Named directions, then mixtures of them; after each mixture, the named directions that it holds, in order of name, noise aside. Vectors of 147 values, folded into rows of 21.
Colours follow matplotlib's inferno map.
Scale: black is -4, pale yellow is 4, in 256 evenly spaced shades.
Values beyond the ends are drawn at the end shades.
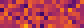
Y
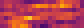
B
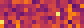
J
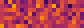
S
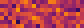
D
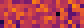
J.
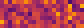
J, S.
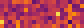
J.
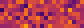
Y.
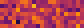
D.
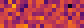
S, Y.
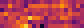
B, Y.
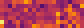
B, J.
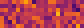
D, J.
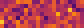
J, Y.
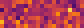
J, Y.
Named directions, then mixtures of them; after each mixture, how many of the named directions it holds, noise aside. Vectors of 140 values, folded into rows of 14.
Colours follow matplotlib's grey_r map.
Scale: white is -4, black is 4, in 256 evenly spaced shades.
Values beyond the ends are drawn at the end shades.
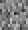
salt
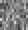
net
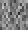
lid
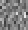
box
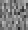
three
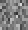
three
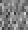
two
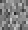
one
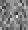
four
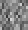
two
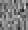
three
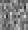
three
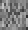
three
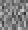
four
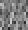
two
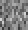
three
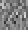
three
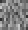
three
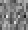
four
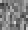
two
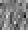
four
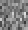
three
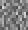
two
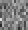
four
